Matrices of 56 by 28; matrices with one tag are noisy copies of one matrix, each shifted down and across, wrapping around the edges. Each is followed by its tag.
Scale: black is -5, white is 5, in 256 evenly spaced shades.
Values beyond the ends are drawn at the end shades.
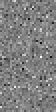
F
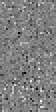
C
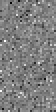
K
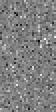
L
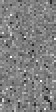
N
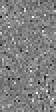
L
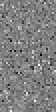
L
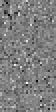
N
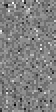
L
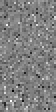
L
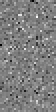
F
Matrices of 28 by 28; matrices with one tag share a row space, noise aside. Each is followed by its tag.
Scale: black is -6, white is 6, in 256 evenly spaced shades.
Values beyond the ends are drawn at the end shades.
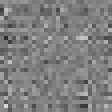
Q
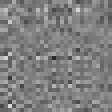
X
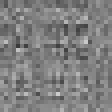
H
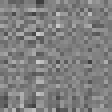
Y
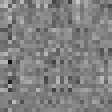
X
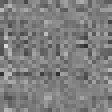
Q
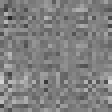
Q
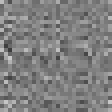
Q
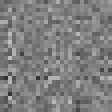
X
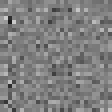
X
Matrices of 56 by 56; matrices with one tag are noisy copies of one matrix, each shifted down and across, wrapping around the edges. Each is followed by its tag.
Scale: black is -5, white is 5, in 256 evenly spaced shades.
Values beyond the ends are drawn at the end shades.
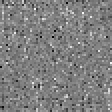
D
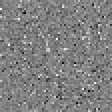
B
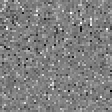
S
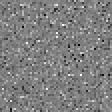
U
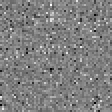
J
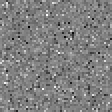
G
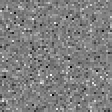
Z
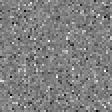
B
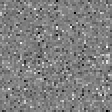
J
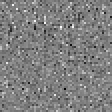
S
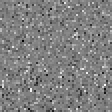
S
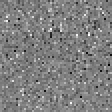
S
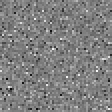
U
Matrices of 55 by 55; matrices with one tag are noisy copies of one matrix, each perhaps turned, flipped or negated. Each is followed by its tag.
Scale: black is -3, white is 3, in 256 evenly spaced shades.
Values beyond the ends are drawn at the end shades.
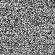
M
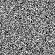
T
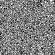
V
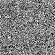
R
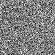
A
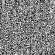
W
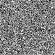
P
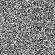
A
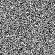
T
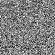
R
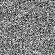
A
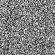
R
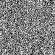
V
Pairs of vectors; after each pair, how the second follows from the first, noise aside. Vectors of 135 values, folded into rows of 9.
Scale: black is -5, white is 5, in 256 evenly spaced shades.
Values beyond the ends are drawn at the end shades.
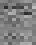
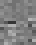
wrapped around, partly zeroed.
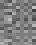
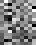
negated, scaled up.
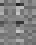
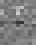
partly zeroed.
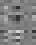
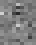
reversed, negated, partly zeroed.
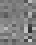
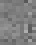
shrunk.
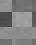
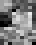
scaled up.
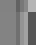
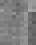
shrunk.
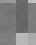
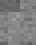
reversed, negated, shrunk.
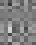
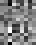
scaled up.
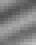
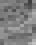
partly zeroed.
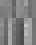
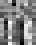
scaled up.
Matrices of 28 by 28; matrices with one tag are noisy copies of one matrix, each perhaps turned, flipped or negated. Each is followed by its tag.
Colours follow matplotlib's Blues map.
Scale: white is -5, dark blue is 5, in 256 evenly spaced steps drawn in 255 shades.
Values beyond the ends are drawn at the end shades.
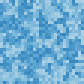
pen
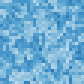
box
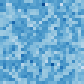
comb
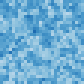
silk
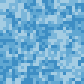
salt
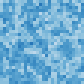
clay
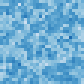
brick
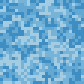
pen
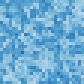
salt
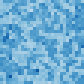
comb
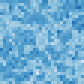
salt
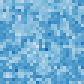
box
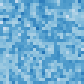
comb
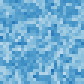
brick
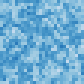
pen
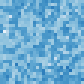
comb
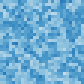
brick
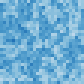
pen
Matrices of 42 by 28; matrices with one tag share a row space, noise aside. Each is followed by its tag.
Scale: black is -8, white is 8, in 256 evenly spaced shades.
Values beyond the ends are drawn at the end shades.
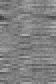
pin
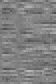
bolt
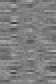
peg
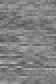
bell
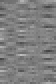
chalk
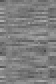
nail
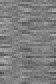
pin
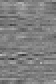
bell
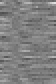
pin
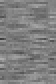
nail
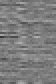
bell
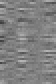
chalk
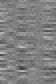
chalk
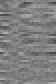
pin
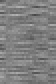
nail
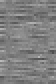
nail
